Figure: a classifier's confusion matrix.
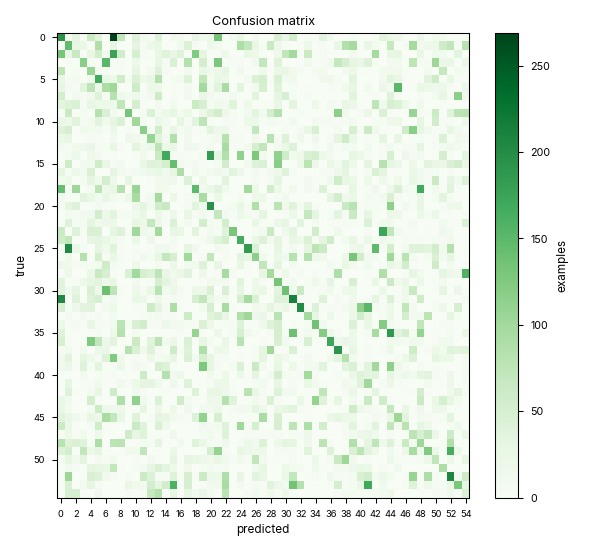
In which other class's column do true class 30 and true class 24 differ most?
6
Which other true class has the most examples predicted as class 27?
45
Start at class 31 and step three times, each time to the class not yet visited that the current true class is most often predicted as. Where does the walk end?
53
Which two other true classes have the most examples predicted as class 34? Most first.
43, 25
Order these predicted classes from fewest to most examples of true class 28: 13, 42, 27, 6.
42, 27, 6, 13
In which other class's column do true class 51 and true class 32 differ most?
41
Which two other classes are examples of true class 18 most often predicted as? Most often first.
48, 0
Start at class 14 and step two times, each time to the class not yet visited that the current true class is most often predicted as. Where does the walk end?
44
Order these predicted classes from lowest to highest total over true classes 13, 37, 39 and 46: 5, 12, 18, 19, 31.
18, 12, 5, 31, 19
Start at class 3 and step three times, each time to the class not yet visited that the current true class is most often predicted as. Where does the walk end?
19
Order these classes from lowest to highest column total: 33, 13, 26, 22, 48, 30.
30, 33, 48, 26, 22, 13
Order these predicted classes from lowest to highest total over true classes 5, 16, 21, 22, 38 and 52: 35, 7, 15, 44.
35, 44, 15, 7
